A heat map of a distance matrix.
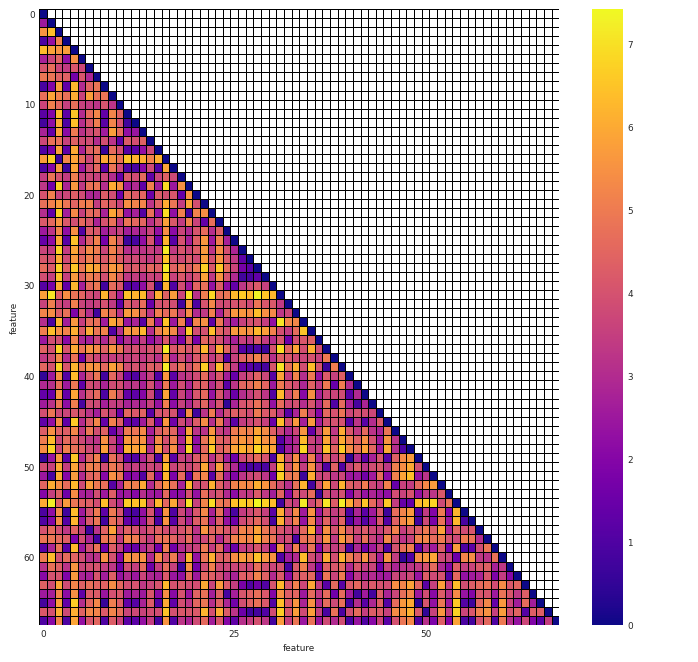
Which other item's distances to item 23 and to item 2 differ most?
16
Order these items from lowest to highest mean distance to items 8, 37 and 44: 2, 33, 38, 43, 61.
61, 43, 38, 33, 2
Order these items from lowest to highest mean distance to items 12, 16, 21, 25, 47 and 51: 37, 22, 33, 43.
43, 22, 33, 37
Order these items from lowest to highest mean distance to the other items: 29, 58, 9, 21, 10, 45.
45, 10, 29, 58, 9, 21
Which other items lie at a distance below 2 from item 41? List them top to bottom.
5, 24, 38, 43, 64
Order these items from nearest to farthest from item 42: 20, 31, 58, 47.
20, 58, 47, 31
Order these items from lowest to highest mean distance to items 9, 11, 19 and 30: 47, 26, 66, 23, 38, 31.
38, 26, 66, 23, 47, 31
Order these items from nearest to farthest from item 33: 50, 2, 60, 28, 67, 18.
60, 18, 2, 67, 50, 28
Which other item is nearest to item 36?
53
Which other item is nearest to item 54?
31
